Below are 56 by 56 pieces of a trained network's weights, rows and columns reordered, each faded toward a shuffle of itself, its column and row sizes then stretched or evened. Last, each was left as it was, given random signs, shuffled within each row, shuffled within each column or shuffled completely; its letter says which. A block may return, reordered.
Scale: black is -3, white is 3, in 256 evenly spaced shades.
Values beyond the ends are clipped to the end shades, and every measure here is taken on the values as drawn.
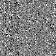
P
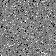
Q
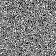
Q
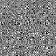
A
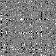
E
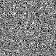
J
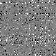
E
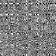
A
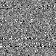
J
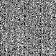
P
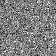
Q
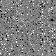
P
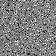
Q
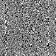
P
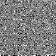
E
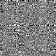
A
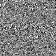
J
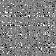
E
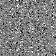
P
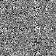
E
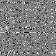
E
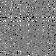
E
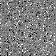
P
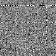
E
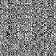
A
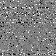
J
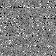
J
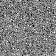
Q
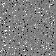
P
